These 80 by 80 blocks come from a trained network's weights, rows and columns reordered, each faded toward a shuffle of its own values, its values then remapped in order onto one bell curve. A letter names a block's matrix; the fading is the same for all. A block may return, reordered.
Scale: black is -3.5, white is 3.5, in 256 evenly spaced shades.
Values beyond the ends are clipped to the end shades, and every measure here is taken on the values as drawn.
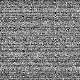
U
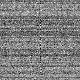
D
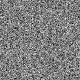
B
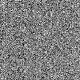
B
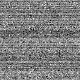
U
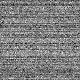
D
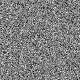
B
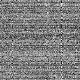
U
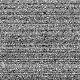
U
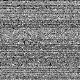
D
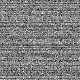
U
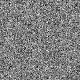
B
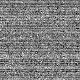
D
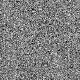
B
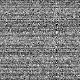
U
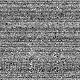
U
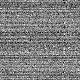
D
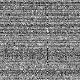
D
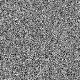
B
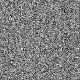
B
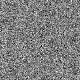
B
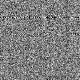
B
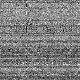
D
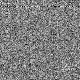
B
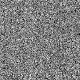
B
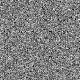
B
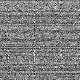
U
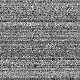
D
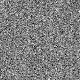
B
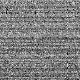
U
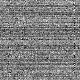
D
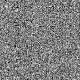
B
